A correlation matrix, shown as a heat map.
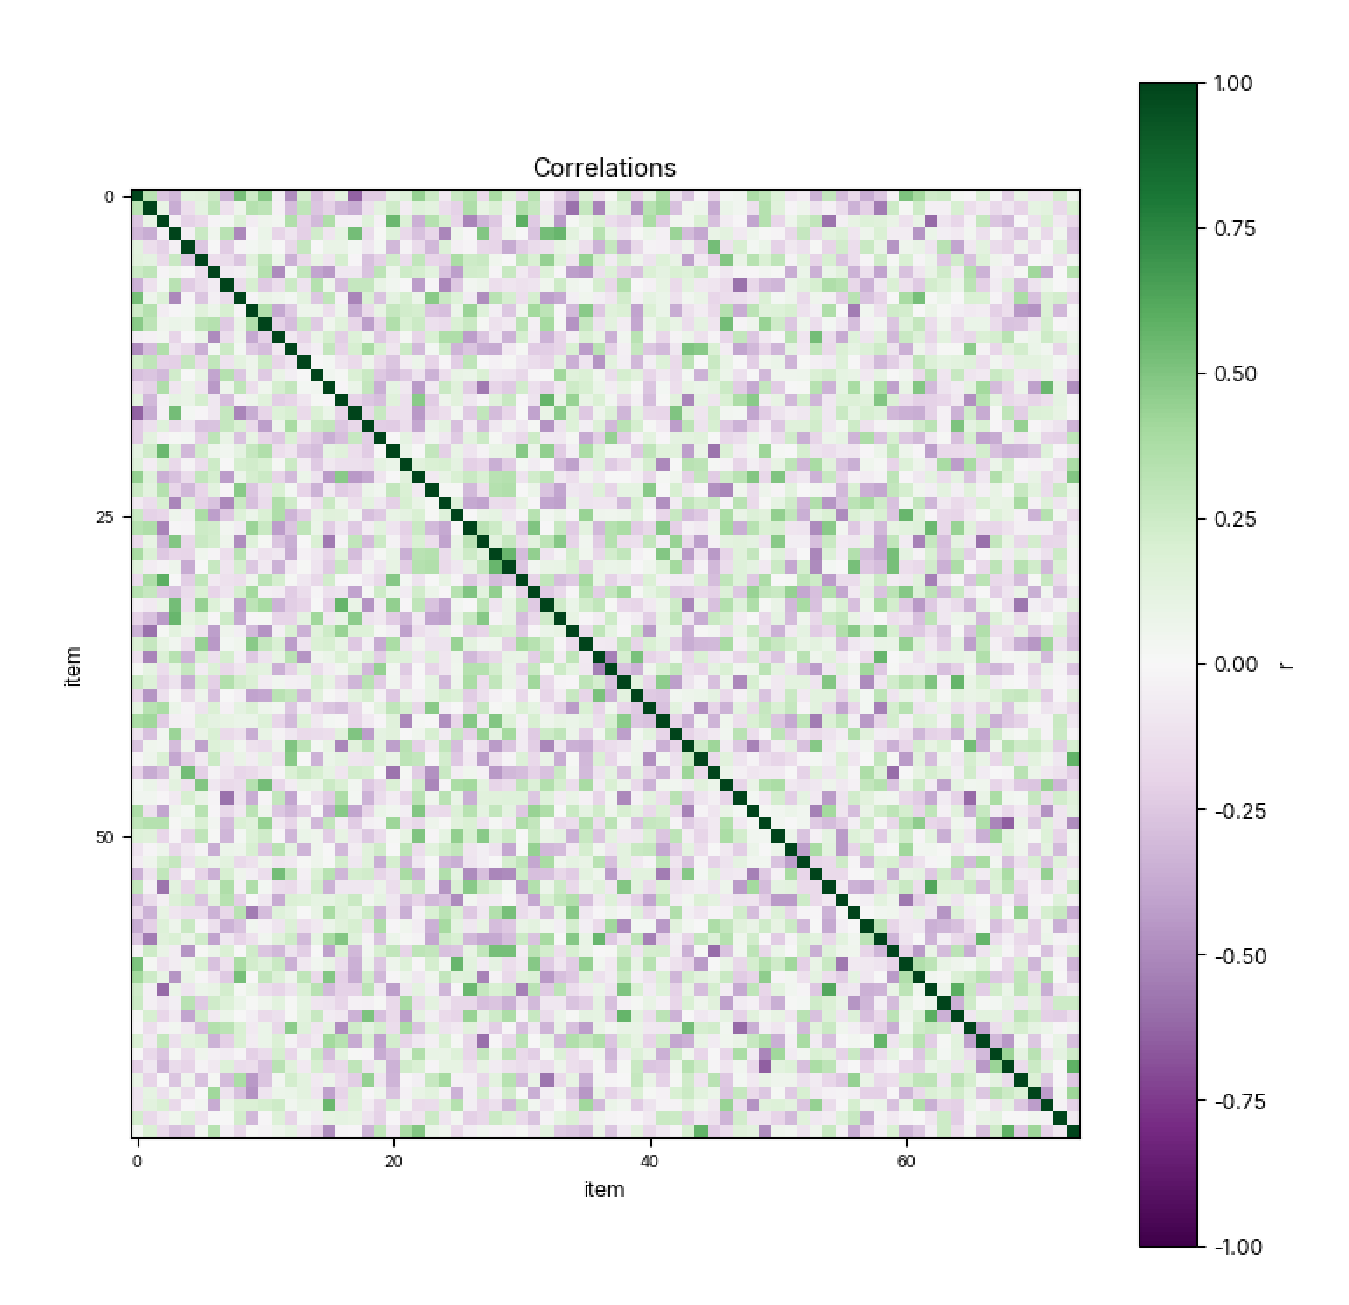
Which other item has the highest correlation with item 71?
15
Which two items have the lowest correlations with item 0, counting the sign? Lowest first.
17, 12
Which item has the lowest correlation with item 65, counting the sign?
47
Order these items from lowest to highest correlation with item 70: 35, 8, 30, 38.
35, 8, 38, 30
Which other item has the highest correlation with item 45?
4
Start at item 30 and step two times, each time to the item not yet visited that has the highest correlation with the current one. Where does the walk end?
20
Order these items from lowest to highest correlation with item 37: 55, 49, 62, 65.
62, 65, 55, 49
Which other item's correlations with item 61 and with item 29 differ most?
59
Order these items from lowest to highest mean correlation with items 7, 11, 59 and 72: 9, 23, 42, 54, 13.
13, 9, 42, 54, 23
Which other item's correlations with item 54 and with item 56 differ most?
9
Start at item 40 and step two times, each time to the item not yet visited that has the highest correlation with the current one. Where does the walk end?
8
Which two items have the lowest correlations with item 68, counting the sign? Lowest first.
49, 66
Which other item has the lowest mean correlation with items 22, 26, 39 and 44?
40
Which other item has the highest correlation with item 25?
60
